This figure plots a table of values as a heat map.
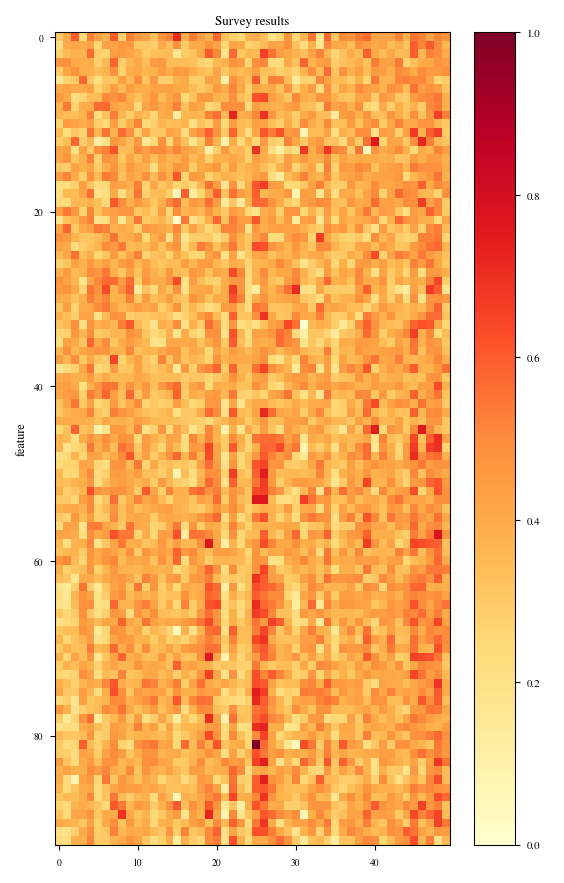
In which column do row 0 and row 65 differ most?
15
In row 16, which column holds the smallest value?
28
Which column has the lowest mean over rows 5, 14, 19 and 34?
21
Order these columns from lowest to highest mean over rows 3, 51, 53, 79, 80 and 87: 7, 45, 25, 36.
36, 45, 7, 25
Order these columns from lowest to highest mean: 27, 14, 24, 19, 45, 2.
24, 2, 14, 27, 19, 45
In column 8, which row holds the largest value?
89
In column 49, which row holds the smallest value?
29
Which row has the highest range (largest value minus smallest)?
81
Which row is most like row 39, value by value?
44
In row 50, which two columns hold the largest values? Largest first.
26, 22
